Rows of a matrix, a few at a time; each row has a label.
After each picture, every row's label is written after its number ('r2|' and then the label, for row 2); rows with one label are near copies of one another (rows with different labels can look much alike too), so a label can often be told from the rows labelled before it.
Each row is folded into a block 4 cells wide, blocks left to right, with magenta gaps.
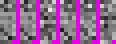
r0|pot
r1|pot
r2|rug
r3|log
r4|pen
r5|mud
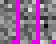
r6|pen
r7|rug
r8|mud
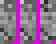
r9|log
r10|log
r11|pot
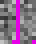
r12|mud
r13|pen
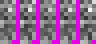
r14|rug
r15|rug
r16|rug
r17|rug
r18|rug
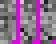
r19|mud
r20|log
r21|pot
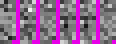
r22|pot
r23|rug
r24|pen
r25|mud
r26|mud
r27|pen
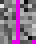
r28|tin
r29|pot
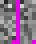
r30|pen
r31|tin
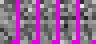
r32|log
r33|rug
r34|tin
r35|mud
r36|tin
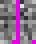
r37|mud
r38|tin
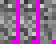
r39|pen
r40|pen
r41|tin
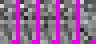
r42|tin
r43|tin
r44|mud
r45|tin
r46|log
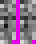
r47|mud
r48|mud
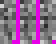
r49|tin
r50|mud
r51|mud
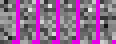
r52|pot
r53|rug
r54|pen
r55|pen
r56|rug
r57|mud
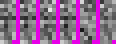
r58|mud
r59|mud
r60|rug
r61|mud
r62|log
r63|tin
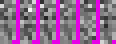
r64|tin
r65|rug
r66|tin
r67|tin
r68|pen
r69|mud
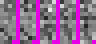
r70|log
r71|pot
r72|rug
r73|tin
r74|mud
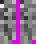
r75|tin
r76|tin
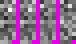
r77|rug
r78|rug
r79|tin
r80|pen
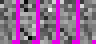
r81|tin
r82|pot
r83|rug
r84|log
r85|tin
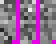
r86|log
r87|rug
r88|tin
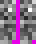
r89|rug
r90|rug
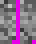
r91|pen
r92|log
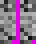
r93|pot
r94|pot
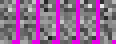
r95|rug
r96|rug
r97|pot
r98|pen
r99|pen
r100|tin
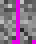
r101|pen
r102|log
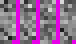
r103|pot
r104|pen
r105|rug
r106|log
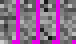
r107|mud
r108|pen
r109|pot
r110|pen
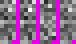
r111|rug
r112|rug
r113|pen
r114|rug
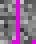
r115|mud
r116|log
